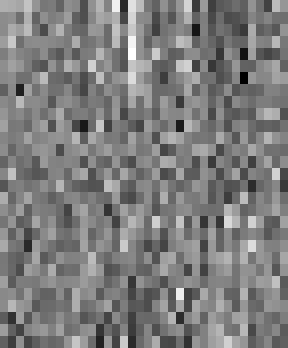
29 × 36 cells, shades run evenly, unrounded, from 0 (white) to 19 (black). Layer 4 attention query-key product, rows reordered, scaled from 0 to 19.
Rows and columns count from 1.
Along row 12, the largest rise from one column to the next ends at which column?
11
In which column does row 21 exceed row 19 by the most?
20
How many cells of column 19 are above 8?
25
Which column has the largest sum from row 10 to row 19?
27
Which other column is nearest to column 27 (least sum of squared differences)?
16
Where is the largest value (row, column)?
7, 31
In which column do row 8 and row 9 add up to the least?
17
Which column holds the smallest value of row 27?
22
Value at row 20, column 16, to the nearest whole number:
6
